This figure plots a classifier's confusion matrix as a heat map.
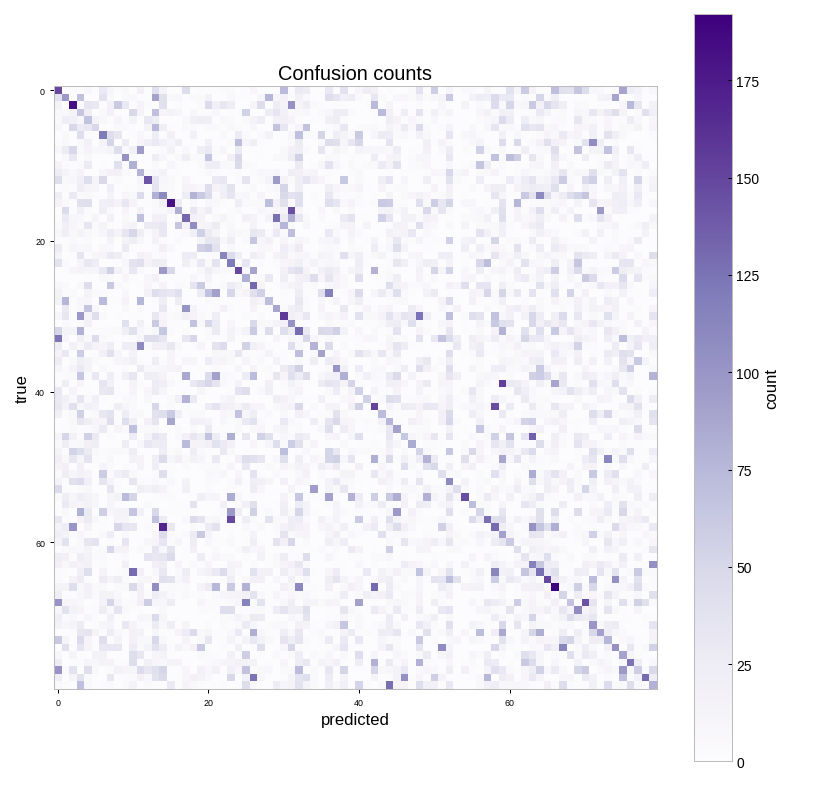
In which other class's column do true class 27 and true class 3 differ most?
36
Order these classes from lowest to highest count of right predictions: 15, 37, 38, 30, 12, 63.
38, 37, 63, 12, 30, 15
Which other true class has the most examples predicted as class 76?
2
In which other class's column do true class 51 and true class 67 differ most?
63
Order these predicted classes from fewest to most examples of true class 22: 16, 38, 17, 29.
16, 29, 17, 38
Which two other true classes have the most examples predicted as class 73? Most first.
49, 8
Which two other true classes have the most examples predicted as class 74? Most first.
65, 1
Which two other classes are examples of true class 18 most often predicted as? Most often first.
30, 16
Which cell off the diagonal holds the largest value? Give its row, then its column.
58, 14
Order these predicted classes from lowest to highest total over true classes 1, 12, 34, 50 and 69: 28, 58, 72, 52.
72, 58, 28, 52
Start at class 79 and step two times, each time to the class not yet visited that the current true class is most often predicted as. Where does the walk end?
15
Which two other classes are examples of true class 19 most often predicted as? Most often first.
31, 10
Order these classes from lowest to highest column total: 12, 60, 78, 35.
78, 35, 12, 60
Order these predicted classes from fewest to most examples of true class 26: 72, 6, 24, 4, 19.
6, 24, 72, 4, 19
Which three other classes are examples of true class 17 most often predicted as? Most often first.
29, 31, 11
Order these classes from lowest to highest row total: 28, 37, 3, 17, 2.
28, 37, 3, 17, 2
